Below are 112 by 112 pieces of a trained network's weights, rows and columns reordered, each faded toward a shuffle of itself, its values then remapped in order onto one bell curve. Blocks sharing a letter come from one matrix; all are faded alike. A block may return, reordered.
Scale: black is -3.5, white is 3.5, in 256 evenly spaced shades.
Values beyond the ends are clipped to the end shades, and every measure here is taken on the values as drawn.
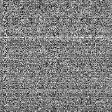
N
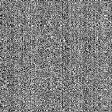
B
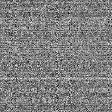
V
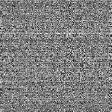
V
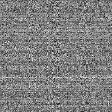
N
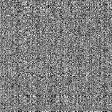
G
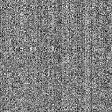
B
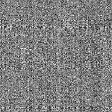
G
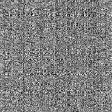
G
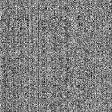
B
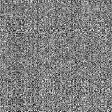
G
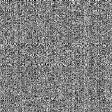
G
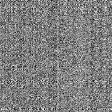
G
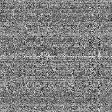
V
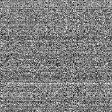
V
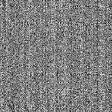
B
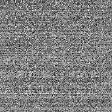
V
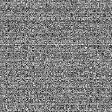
V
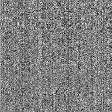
B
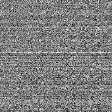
N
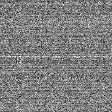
V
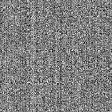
B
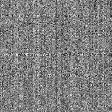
B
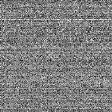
N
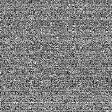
V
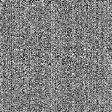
B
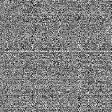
V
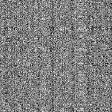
G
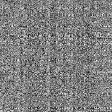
G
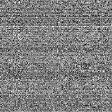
N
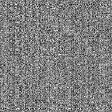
G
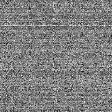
N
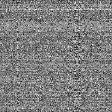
N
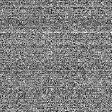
N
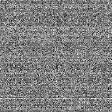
N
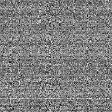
V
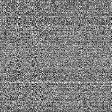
V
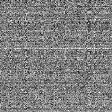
N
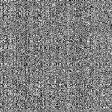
G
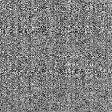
G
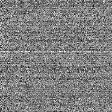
V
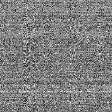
V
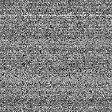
N
